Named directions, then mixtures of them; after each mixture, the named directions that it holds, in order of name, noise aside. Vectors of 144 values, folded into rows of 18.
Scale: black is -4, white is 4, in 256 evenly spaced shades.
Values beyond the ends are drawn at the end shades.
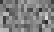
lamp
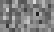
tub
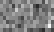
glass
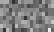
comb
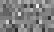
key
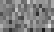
glass, key, tub.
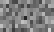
comb.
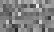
key.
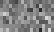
comb, key, lamp.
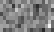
glass.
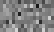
key.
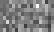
comb, glass, key.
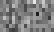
key, tub.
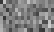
glass, key, lamp.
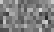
lamp.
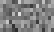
comb, key.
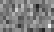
glass.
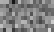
comb.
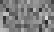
lamp.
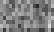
comb, glass.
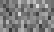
key, lamp.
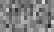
comb, glass, tub.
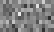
key.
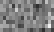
glass.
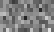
comb, key, lamp.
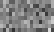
comb, glass, tub.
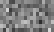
comb, tub.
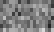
comb, glass, key.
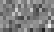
glass, key.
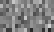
comb, glass, key.
